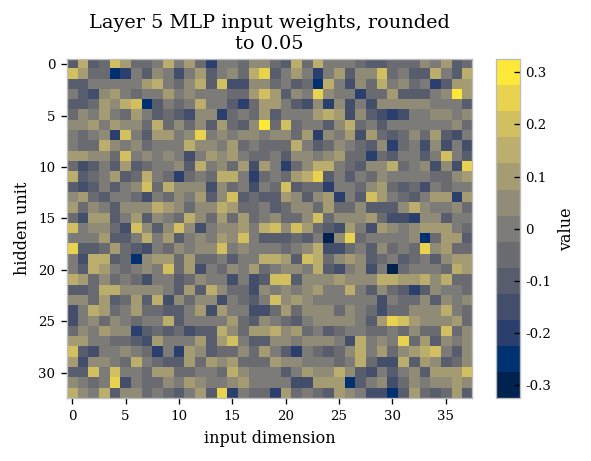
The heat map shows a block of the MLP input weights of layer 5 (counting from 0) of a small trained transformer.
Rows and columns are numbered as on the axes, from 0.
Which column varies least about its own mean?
3
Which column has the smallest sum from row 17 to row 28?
10
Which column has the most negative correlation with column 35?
11
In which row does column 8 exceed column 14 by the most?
23
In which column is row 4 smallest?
7
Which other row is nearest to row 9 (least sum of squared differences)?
14
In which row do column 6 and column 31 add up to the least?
19
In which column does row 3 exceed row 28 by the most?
36
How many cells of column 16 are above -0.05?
19
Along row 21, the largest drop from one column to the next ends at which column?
21
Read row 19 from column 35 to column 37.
0.05 0.1 0.1
